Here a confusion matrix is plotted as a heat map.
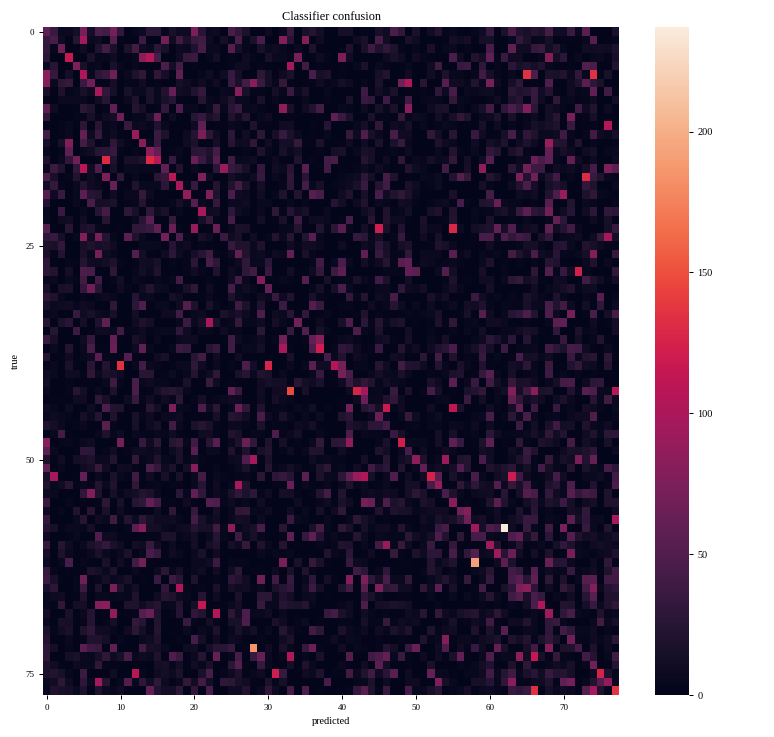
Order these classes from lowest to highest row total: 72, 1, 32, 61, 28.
32, 61, 28, 1, 72
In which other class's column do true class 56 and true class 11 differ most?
76
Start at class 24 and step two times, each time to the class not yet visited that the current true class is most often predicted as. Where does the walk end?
7
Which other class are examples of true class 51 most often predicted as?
20
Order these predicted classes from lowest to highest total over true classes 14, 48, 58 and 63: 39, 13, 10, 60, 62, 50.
50, 39, 10, 13, 60, 62
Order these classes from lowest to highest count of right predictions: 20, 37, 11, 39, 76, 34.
11, 20, 34, 76, 39, 37
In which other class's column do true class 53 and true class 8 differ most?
26
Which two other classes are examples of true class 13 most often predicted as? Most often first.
68, 3
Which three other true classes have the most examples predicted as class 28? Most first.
72, 50, 6
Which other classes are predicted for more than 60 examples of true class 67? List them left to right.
7, 8, 21
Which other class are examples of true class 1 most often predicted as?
5
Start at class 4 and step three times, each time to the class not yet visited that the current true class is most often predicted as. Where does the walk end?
54
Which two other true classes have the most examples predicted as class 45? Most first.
23, 65
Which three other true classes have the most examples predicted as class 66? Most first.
77, 73, 42
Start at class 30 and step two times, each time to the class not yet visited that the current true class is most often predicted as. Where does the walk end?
49
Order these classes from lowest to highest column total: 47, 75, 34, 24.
24, 34, 75, 47
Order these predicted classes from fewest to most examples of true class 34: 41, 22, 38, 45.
38, 45, 41, 22
